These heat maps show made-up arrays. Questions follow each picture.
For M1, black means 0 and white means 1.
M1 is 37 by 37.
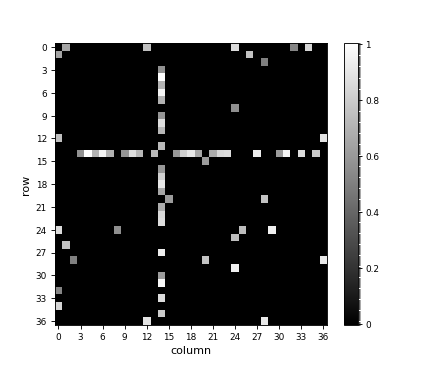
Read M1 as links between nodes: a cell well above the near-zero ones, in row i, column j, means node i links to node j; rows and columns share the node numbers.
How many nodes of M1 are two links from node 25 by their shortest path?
3
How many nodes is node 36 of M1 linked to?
2
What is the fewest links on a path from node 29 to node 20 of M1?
6
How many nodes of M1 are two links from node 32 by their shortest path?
4
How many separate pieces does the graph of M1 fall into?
2
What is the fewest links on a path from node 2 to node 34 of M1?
5
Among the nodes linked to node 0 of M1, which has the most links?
node 24
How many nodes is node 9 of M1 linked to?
1
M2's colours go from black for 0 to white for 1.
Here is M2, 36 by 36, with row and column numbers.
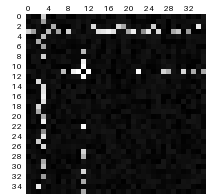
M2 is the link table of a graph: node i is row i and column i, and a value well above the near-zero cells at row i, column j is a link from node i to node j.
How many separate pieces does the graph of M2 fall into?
3
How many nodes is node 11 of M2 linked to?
10
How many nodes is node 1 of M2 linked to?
1
